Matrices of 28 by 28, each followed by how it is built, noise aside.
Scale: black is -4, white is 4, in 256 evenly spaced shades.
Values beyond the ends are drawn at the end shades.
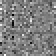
uneven columns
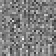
blocks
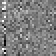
uneven columns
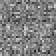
blocks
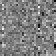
uneven columns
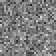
noise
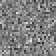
noise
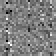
uneven columns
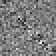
banded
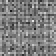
blocks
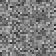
repeating rows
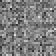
blocks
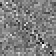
banded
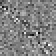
banded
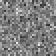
noise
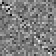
banded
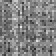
blocks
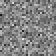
repeating rows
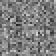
blocks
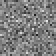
noise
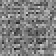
blocks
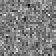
noise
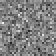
noise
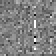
uneven columns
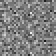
repeating rows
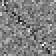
banded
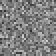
repeating rows
